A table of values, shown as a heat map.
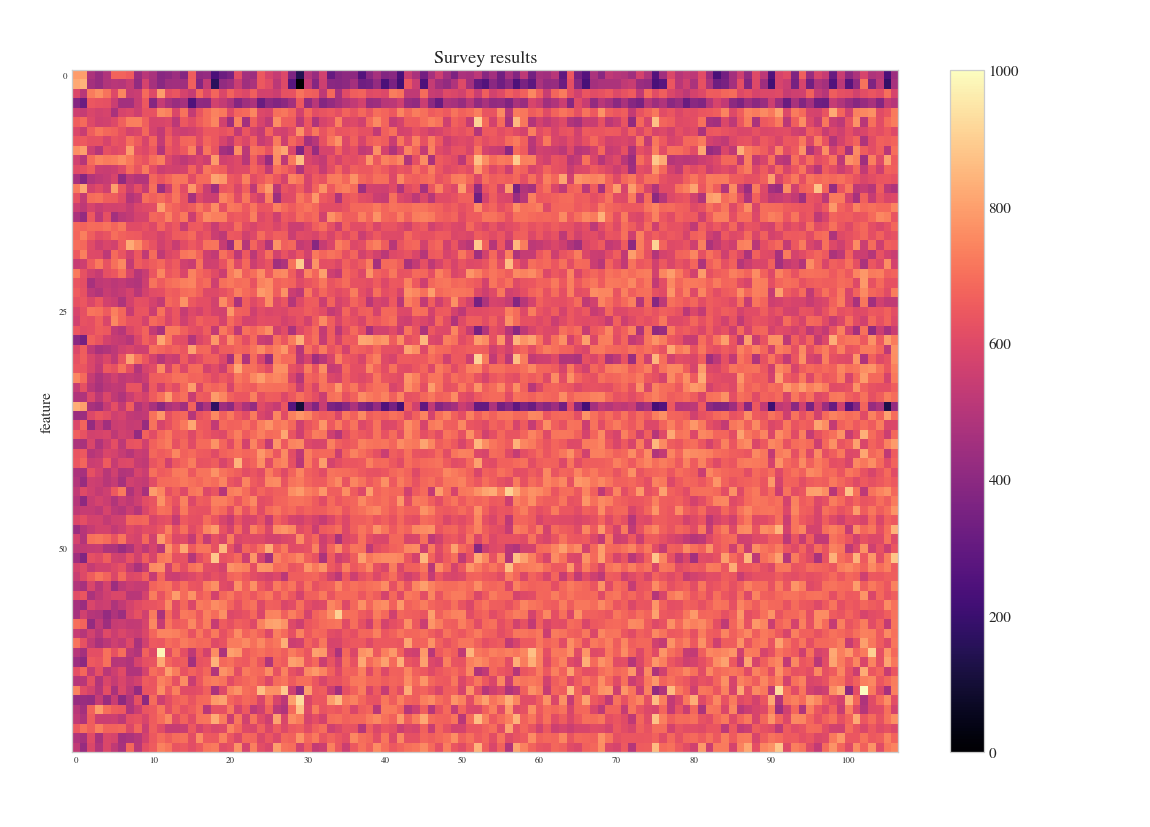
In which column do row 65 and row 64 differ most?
75
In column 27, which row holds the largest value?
65
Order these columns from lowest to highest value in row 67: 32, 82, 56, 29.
32, 82, 56, 29
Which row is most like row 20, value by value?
67
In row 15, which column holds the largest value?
68
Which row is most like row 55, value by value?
22
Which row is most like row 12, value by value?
19
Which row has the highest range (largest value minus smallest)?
1
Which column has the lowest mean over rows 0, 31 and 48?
29
